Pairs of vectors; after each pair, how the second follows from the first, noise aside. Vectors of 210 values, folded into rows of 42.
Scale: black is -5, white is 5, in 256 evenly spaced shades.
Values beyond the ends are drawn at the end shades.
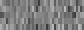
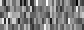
reversed, negated, scaled up.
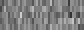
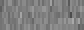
shrunk.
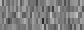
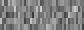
reversed, negated.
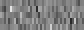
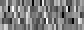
reversed, negated, scaled up.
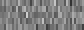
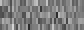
reversed, negated.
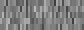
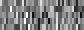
reversed, negated, scaled up.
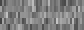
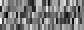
negated, scaled up.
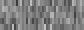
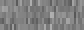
shrunk.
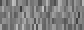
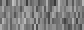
copied.
